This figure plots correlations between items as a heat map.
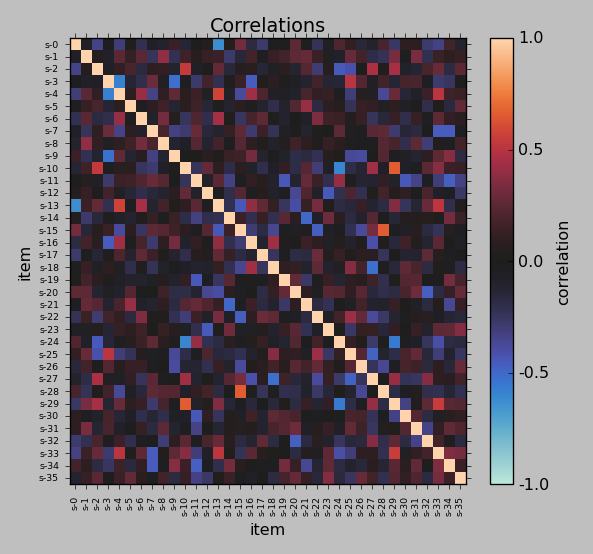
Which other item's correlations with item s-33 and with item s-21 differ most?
s-34
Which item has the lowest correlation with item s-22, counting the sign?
s-15
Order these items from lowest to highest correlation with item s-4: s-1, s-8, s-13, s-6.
s-8, s-1, s-6, s-13
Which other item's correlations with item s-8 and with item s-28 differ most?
s-1
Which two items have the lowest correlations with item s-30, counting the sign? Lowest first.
s-11, s-29
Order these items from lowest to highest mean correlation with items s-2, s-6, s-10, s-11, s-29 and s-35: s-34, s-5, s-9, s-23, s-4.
s-9, s-34, s-23, s-5, s-4
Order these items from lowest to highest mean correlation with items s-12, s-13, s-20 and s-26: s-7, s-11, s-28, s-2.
s-28, s-7, s-11, s-2
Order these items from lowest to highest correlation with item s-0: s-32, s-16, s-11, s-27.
s-32, s-16, s-27, s-11
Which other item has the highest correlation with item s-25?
s-3
